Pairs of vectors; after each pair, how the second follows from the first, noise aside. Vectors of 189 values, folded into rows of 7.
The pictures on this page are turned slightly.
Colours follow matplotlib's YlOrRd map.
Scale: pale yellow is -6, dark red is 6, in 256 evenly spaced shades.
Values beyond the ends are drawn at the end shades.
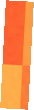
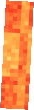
wrapped around.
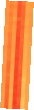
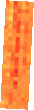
reversed, partly zeroed.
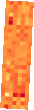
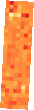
reversed, negated, partly zeroed.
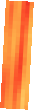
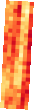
negated, scaled up.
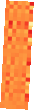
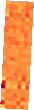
reversed, negated, partly zeroed.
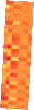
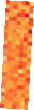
wrapped around.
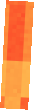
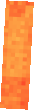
wrapped around, negated, shrunk.
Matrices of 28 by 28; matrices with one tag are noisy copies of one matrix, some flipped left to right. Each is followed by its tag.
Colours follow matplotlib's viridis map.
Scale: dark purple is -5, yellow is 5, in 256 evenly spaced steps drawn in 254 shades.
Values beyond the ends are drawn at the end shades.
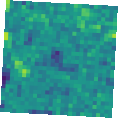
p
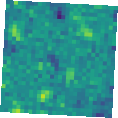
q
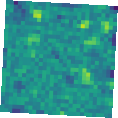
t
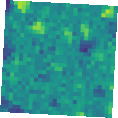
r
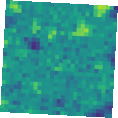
r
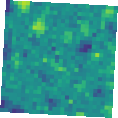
r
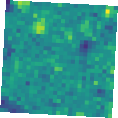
r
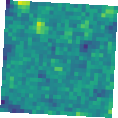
r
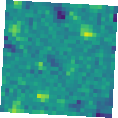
q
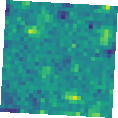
q
